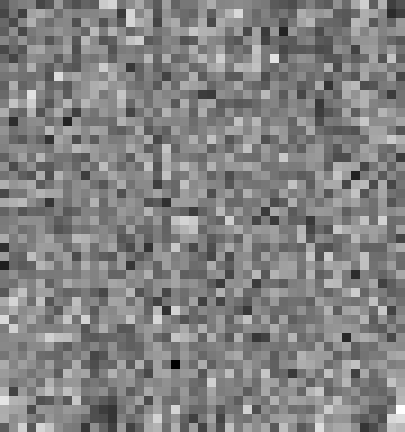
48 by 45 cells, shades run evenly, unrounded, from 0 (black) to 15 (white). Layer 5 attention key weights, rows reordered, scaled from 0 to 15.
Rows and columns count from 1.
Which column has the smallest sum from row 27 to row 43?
11
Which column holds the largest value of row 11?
4
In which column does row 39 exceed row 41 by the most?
20
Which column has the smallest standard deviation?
16
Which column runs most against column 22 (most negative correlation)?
35
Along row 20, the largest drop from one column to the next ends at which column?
40
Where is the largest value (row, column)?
46, 45
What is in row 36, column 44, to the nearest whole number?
6
